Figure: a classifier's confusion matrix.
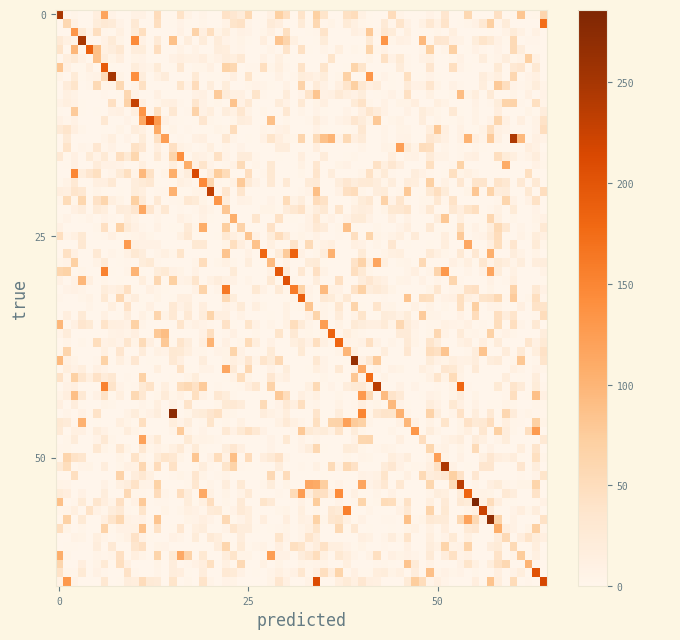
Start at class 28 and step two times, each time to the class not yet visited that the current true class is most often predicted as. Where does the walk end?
53
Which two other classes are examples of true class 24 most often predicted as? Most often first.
19, 38
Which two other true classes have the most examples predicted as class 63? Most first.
47, 43
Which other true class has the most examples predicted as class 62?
5
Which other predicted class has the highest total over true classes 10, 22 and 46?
11
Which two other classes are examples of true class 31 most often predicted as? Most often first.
22, 35
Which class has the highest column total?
34
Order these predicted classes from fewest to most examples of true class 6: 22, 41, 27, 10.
41, 10, 27, 22
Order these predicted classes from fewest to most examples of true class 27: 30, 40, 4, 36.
4, 40, 30, 36
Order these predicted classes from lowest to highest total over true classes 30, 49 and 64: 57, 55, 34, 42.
42, 55, 57, 34
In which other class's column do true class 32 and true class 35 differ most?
0
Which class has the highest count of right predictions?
55
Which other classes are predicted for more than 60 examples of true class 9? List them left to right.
21, 34, 53
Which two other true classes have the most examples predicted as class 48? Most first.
3, 34
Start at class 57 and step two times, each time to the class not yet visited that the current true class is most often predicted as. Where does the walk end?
37
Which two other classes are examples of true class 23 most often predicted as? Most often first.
51, 57
